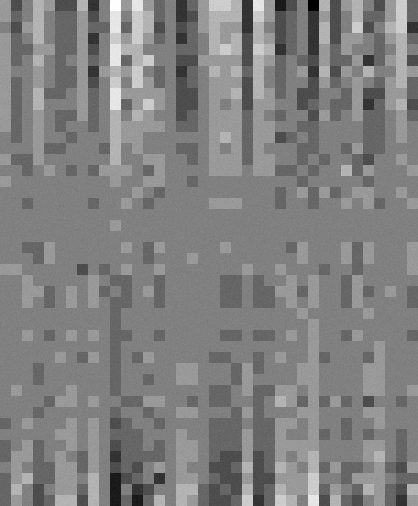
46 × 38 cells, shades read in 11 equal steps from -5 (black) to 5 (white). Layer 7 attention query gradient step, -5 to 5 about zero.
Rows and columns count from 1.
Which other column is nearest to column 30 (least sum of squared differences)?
8
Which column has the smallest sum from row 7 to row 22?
29
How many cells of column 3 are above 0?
9
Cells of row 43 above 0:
13
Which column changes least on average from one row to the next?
16
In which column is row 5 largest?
11
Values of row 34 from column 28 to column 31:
1 1 0 0
